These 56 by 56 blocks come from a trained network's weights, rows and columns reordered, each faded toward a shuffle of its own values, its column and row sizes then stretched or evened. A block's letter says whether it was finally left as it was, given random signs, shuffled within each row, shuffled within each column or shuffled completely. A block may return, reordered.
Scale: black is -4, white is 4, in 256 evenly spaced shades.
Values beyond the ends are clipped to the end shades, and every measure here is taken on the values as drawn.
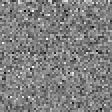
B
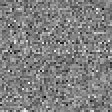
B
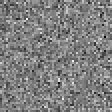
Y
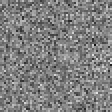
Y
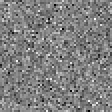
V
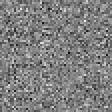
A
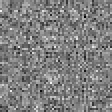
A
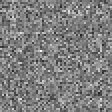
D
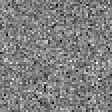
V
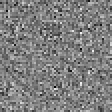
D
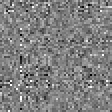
A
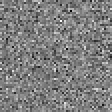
D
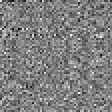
A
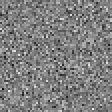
V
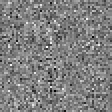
Y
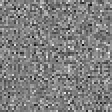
A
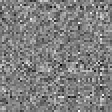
A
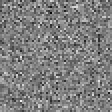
D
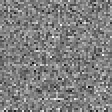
B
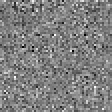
D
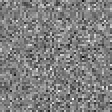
A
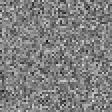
D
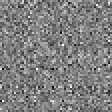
A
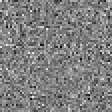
D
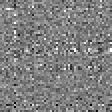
A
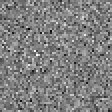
V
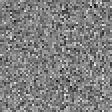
Y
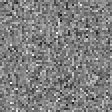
Y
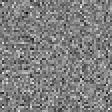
A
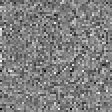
D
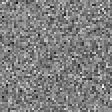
V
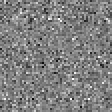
B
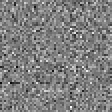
A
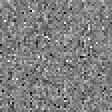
Y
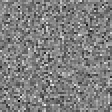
Y
